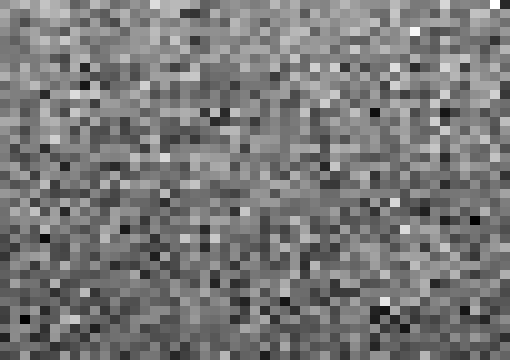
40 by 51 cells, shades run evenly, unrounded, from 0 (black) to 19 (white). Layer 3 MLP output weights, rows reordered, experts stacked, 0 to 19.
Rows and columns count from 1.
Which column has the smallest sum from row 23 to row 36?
1
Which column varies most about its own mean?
45
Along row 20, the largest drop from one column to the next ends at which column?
38
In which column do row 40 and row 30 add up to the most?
7
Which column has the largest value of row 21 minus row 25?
48
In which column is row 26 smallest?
13
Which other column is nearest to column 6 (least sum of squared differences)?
2
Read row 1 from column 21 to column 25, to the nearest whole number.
7 8 10 11 10
